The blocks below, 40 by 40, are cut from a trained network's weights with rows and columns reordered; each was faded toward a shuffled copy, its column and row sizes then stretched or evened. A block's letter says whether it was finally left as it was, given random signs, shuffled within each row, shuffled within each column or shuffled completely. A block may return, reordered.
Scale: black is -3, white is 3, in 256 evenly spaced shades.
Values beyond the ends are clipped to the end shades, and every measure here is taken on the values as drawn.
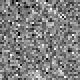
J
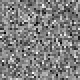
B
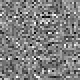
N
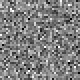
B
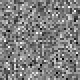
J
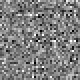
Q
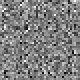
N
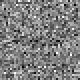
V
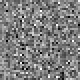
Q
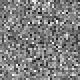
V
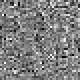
N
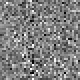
J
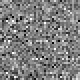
V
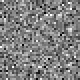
V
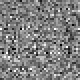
V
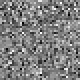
N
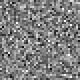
B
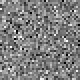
B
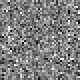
J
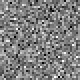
B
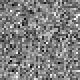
B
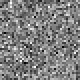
B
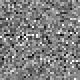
V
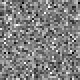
B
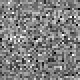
V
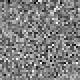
V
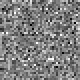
V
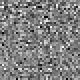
Q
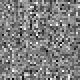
Q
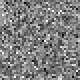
B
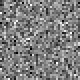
J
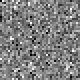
J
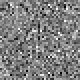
V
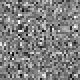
N
